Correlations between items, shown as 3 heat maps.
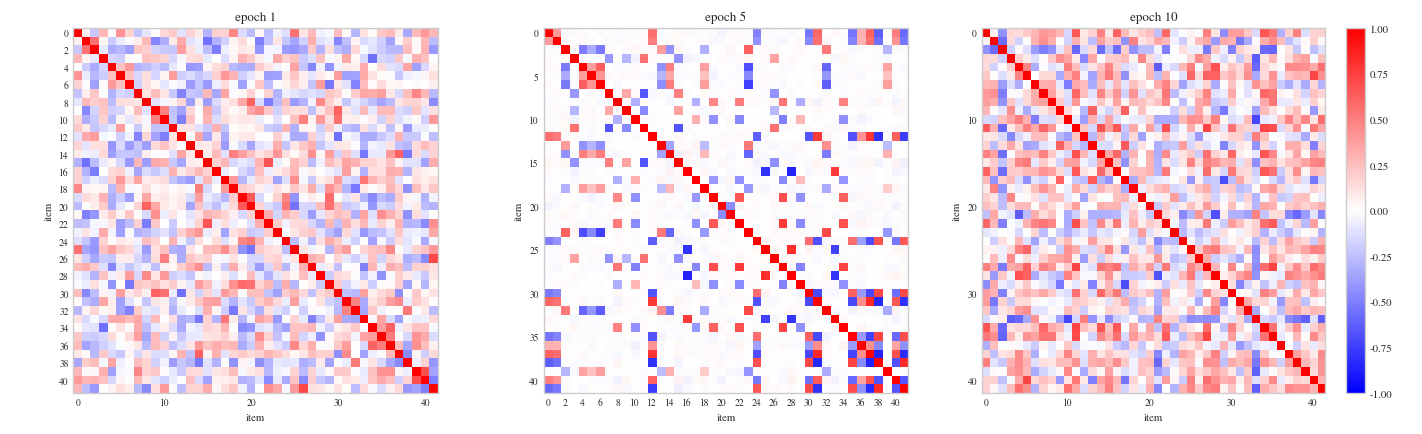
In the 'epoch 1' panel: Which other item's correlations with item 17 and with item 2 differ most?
25
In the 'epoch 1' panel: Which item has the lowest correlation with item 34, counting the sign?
3
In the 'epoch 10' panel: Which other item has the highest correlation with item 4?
28
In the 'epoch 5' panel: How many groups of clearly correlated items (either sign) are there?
6
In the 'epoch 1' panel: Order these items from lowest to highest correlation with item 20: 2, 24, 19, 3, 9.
2, 3, 9, 24, 19
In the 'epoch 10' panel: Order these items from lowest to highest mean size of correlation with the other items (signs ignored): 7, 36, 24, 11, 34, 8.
36, 24, 8, 7, 34, 11
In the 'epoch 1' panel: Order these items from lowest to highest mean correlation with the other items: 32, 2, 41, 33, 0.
2, 32, 33, 41, 0
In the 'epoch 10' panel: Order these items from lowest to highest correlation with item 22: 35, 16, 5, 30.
5, 30, 16, 35
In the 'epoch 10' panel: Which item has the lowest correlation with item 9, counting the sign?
29
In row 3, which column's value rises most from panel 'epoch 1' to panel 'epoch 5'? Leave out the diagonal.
11
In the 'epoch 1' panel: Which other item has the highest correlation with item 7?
39
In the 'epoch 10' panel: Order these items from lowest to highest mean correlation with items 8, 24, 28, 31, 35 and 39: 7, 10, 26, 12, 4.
12, 26, 7, 10, 4
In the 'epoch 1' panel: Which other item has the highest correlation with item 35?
36
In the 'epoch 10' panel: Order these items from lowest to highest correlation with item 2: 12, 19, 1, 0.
1, 0, 19, 12
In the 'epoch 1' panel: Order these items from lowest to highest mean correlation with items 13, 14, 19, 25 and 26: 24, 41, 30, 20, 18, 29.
20, 24, 30, 29, 18, 41
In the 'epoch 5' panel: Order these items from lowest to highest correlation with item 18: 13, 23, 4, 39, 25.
23, 13, 25, 39, 4
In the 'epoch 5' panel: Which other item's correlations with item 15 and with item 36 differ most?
11
